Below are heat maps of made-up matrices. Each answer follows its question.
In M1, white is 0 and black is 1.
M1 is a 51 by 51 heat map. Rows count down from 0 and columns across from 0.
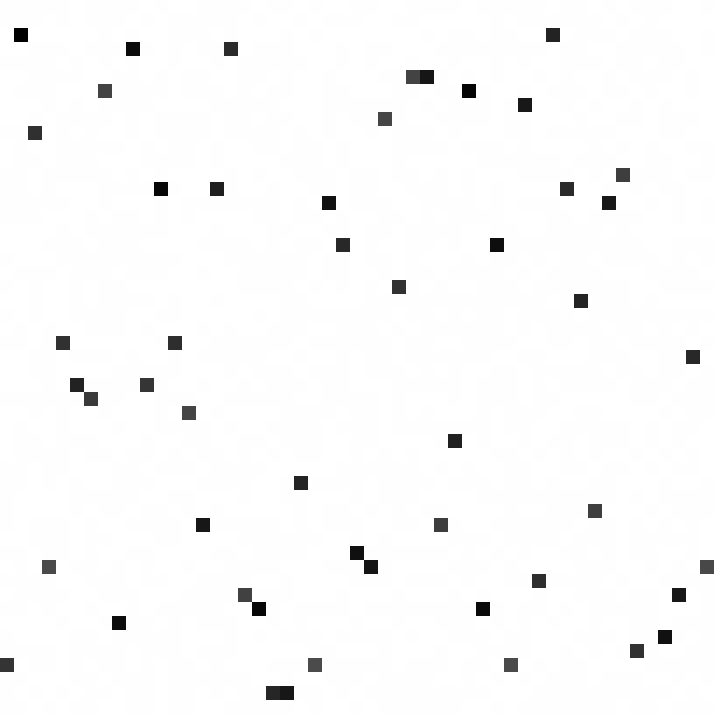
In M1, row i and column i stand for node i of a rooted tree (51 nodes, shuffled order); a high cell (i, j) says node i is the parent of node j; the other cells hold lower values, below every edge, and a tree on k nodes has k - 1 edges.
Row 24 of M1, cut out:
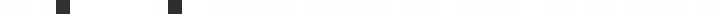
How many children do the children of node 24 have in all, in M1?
1
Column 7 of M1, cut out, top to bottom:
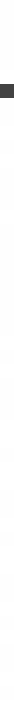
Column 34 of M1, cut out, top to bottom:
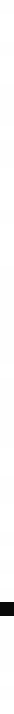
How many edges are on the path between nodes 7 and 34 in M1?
4
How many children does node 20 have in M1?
1
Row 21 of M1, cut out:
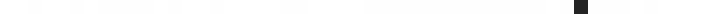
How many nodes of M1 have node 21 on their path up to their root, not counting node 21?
2
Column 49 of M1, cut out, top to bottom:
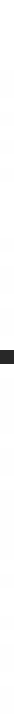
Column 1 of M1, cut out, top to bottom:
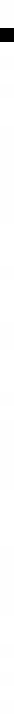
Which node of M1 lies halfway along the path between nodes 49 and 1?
39
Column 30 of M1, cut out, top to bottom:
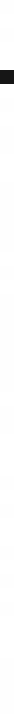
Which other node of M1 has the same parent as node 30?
29
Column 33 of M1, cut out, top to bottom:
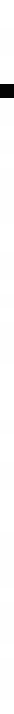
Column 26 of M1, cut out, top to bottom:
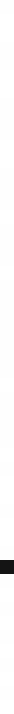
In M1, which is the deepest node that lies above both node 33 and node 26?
40
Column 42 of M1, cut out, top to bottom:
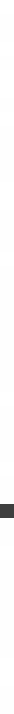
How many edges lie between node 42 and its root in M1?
4
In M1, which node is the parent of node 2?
9
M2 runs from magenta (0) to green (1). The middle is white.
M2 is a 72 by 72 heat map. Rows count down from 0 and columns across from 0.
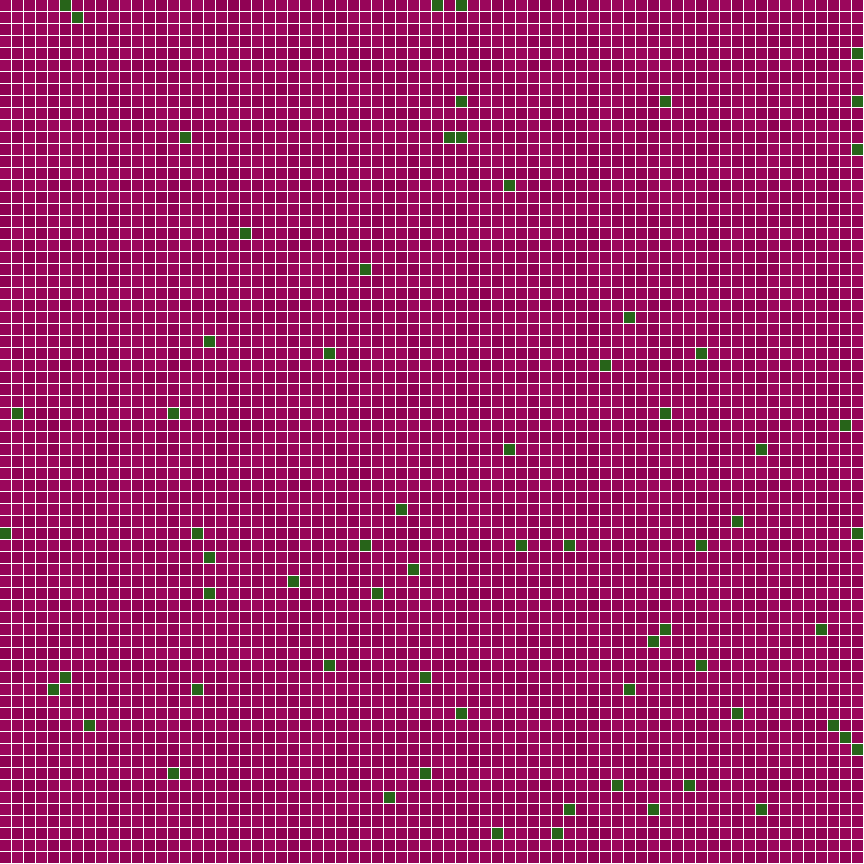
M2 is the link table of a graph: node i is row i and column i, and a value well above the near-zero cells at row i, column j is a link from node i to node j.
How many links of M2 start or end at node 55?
5
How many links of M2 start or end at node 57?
4
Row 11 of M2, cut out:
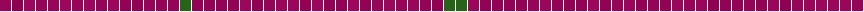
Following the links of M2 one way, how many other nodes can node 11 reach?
6
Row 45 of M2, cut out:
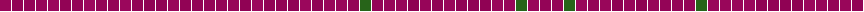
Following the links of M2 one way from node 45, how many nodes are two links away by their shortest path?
3
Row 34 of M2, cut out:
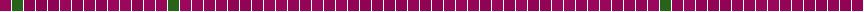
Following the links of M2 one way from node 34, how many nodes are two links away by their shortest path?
3
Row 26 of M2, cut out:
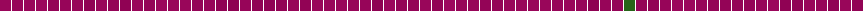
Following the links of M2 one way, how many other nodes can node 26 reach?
5
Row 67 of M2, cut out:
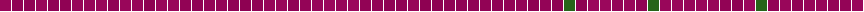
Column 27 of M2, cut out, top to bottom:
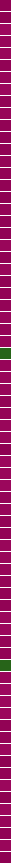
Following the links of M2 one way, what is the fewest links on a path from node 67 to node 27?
4
